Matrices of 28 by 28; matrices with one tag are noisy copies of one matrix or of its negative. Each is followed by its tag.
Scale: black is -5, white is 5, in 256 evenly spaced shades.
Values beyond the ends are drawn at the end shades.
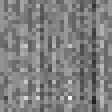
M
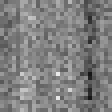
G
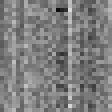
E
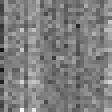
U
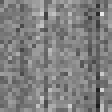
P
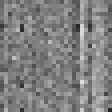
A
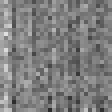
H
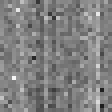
P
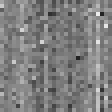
P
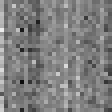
U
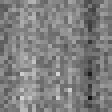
G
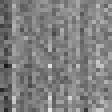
H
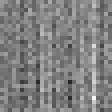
M
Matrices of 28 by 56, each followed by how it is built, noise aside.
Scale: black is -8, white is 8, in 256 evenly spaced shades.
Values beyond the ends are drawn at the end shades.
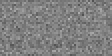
blocks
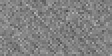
Toeplitz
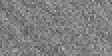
Toeplitz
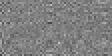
low rank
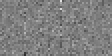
uneven columns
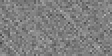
Toeplitz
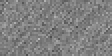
Hankel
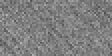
Toeplitz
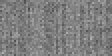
blocks
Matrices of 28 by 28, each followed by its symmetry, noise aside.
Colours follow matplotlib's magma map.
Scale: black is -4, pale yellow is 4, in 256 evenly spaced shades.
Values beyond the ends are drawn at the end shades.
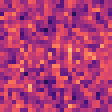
mirrored top to bottom.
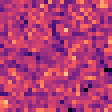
symmetric.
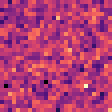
symmetric.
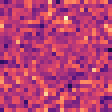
same after a half turn.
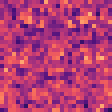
mirrored left to right.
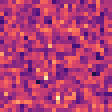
antisymmetric.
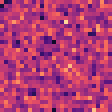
symmetric.
